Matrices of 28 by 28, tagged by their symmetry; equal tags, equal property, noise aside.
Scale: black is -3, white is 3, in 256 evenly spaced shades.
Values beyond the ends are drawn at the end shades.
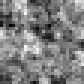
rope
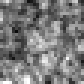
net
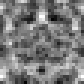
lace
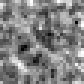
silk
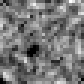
silk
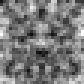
lace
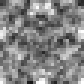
lace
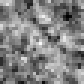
silk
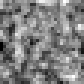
net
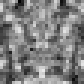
lace
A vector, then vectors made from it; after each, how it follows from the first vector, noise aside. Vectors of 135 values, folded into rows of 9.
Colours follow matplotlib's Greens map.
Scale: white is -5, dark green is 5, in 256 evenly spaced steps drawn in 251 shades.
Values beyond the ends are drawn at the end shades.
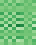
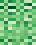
wrapped around, scaled up.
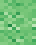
partly zeroed.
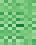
copied.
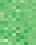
wrapped around, negated, partly zeroed.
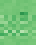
wrapped around, negated, partly zeroed.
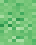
partly zeroed.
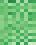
wrapped around, negated.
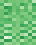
wrapped around, negated.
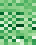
scaled up.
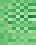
wrapped around.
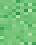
wrapped around, negated, partly zeroed.
